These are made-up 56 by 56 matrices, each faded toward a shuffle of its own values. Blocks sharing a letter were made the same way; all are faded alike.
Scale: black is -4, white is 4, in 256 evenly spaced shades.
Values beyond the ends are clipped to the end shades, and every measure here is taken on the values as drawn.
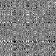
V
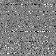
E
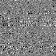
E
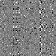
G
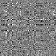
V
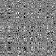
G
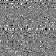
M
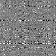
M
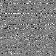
E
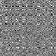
V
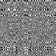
V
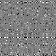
M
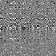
M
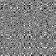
V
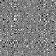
G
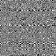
V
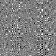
G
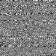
E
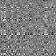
V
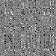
G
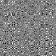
G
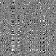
G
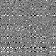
M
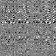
M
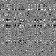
M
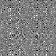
G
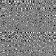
M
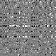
M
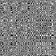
V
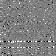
M
